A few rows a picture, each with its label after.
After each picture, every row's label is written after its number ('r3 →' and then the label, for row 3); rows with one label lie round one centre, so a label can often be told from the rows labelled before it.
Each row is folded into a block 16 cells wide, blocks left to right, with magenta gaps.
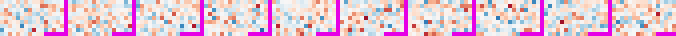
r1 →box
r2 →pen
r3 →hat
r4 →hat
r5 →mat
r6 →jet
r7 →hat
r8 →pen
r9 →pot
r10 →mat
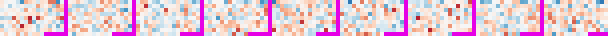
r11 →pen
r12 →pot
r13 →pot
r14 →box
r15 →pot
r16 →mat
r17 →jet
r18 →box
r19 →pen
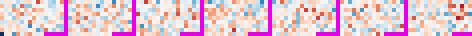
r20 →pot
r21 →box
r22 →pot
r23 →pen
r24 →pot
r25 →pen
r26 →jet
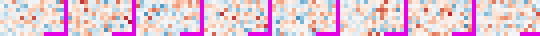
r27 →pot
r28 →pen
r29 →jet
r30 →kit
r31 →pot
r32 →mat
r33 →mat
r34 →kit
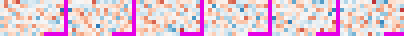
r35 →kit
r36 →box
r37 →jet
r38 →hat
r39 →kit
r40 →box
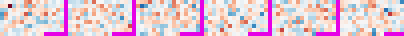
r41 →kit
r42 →pen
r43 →pot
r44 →hat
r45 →box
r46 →pot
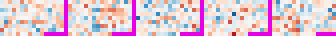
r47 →hat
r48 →mat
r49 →hat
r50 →mat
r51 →jet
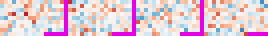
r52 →hat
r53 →mat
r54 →hat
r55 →pen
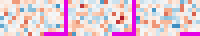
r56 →pen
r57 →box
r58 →box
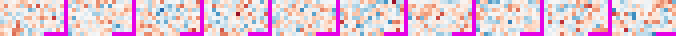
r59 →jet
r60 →hat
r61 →box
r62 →mat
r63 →kit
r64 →box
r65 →kit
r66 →mat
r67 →box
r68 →hat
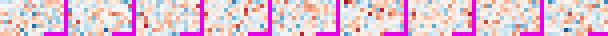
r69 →hat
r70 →pot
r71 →hat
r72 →mat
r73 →mat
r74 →pot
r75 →hat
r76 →pen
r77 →pen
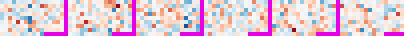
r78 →box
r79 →jet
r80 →mat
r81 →pen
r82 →jet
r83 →pen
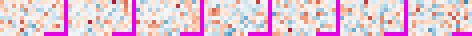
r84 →hat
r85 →hat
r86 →box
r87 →pen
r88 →hat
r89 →pen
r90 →pen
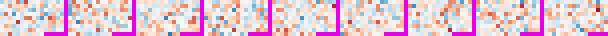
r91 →kit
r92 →kit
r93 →box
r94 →kit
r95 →box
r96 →hat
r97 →mat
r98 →box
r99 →mat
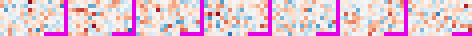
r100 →pot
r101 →pen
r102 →kit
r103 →hat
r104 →pot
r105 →box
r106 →mat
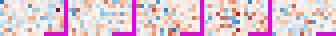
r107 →kit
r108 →box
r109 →pen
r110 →box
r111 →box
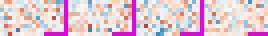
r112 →kit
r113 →box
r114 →pen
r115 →box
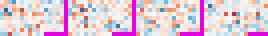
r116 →kit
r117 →hat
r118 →mat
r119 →pot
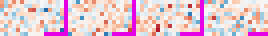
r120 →pot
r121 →kit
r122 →jet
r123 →kit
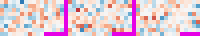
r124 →pot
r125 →jet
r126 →pot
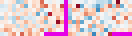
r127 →box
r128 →pen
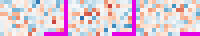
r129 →box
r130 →pot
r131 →kit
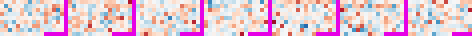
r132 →mat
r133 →jet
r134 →box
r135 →pen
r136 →hat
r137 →pen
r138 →hat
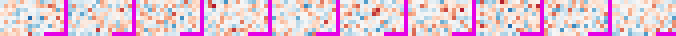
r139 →box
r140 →kit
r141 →hat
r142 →kit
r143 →box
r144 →mat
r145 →mat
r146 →hat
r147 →hat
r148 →kit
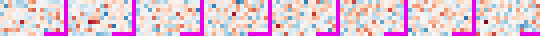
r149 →pot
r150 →jet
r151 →kit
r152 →pot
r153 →mat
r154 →pot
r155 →kit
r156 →hat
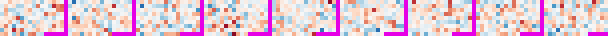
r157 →hat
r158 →box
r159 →pot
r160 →pen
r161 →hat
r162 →pot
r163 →kit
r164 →mat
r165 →pen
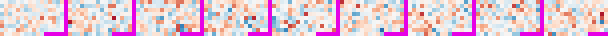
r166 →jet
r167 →jet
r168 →pot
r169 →jet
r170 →pen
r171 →mat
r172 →jet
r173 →mat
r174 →pen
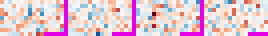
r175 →pen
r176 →jet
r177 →kit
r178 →pot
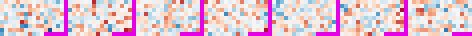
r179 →pot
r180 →box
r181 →mat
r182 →jet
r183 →jet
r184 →box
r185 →pot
